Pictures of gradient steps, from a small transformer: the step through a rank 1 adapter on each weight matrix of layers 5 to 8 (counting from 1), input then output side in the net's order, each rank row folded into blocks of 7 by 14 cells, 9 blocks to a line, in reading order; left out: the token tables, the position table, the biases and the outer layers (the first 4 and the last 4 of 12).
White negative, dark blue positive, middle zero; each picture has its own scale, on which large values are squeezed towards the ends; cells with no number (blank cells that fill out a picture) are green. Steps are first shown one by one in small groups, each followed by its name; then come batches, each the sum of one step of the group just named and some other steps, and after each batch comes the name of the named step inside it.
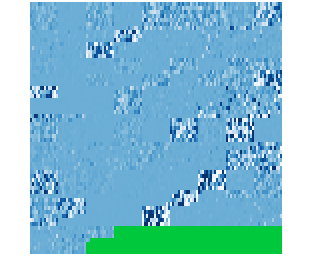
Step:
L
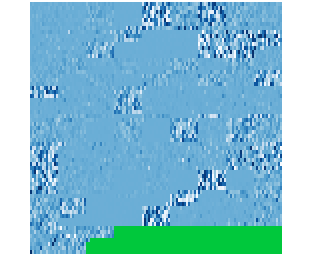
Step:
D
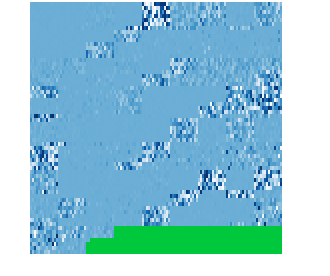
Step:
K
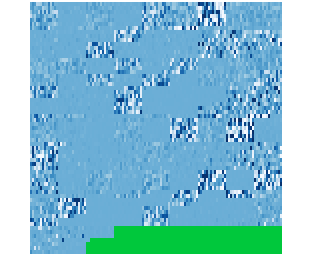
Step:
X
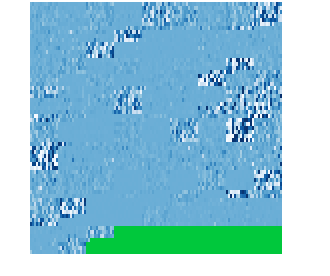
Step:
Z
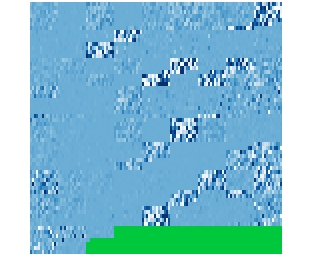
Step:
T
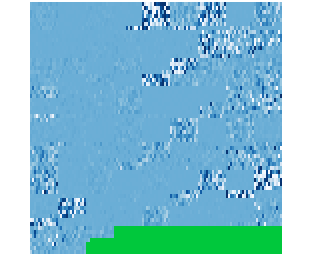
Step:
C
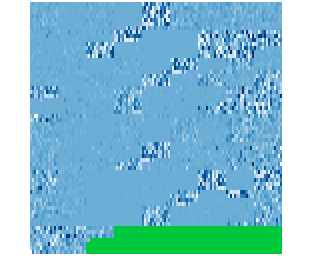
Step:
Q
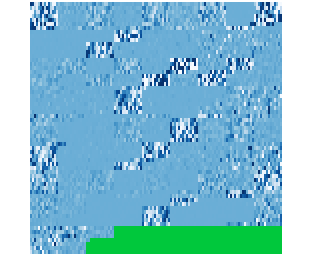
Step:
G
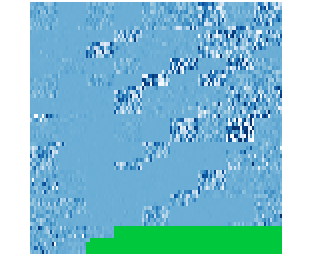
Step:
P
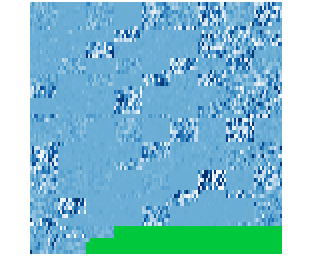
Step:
X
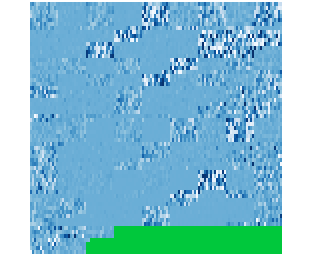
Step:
Q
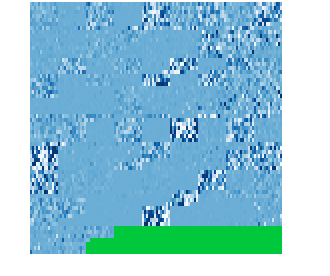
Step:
L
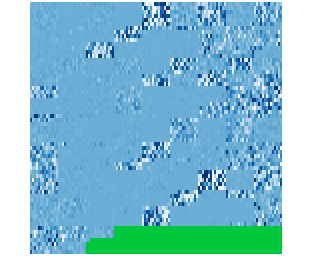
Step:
K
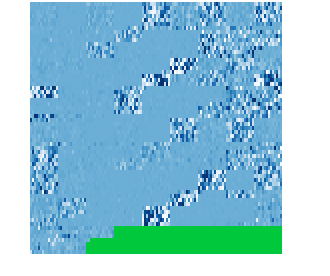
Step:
L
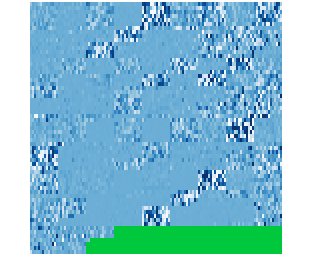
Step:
Z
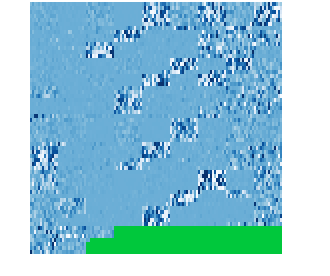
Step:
D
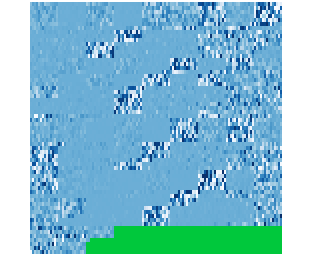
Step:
P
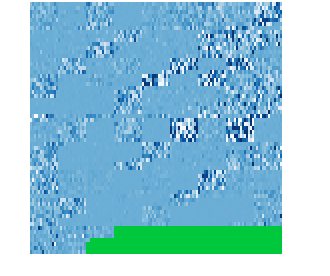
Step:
P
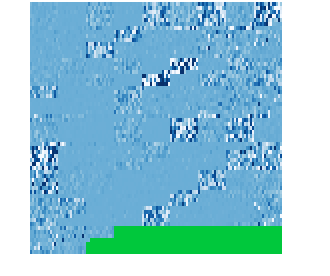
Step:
T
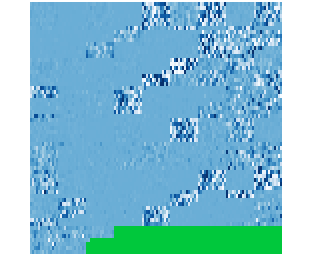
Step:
C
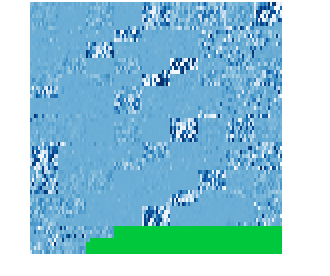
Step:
T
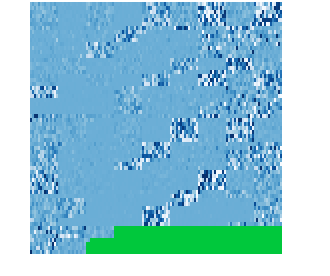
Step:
L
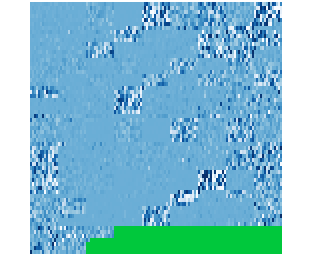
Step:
D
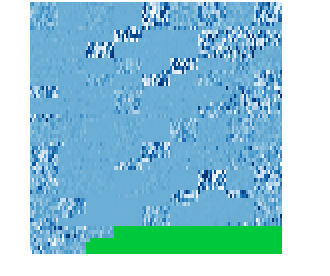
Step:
Q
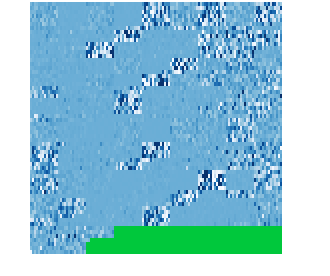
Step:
Q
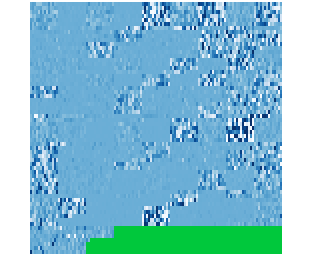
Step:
D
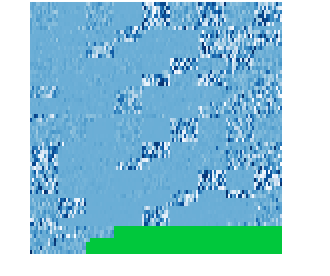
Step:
C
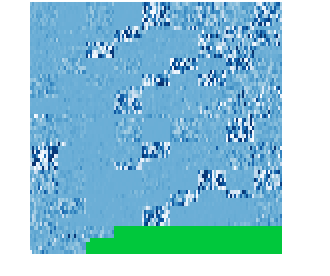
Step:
Q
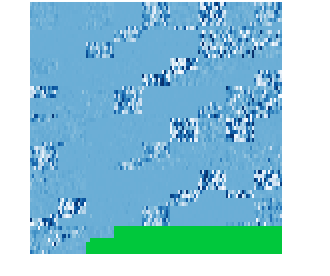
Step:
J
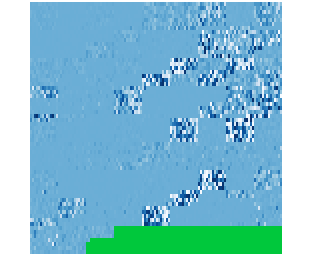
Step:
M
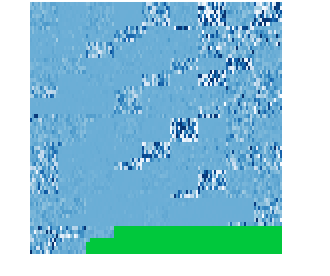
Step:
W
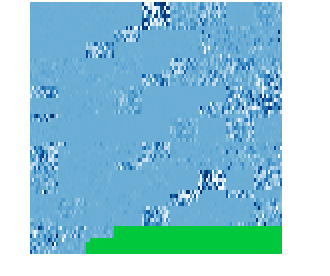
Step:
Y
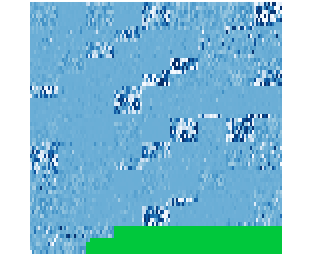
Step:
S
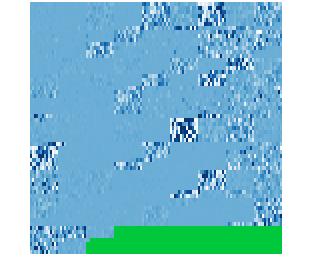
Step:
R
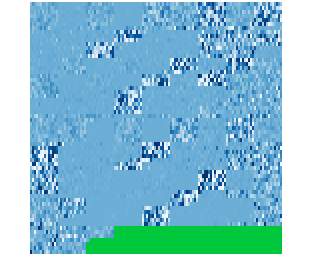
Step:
W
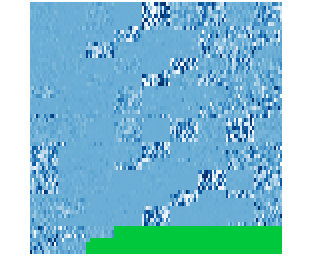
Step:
Y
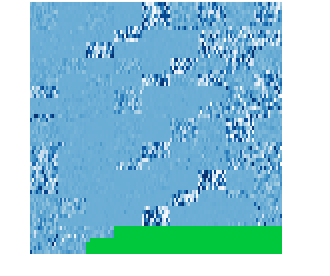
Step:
Y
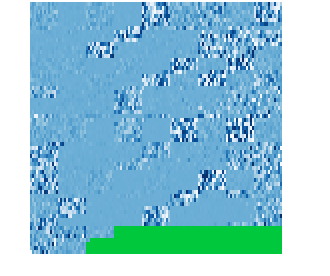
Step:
R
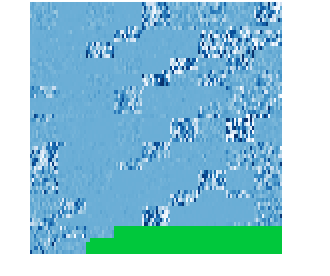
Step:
R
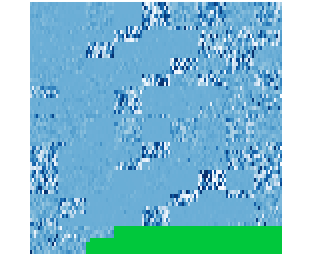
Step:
Y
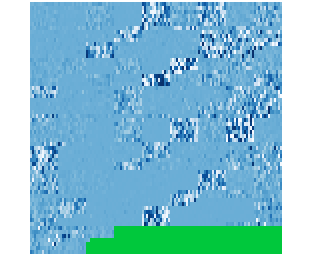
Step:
J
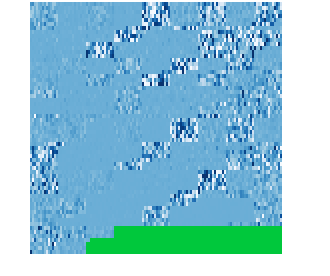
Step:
W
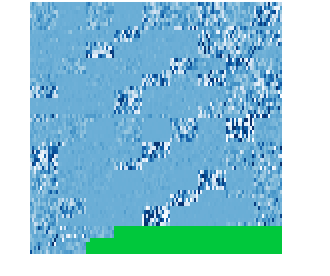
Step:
M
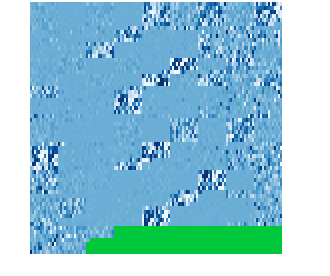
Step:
S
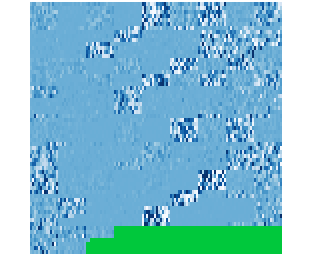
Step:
R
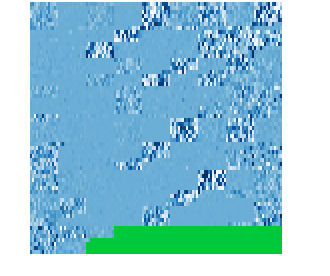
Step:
R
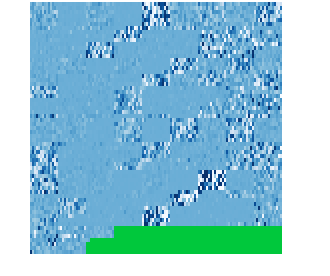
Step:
Y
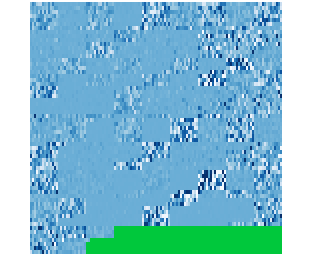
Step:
R
